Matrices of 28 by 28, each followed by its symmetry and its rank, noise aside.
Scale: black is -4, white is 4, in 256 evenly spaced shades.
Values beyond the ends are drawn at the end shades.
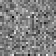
no symmetry, rank six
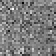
no symmetry, rank seven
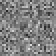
no symmetry, rank five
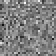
antisymmetric, rank six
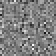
antisymmetric, rank six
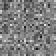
no symmetry, rank five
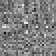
no symmetry, rank five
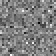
no symmetry, rank seven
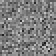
symmetric, rank seven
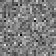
symmetric, rank seven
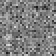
no symmetry, rank seven
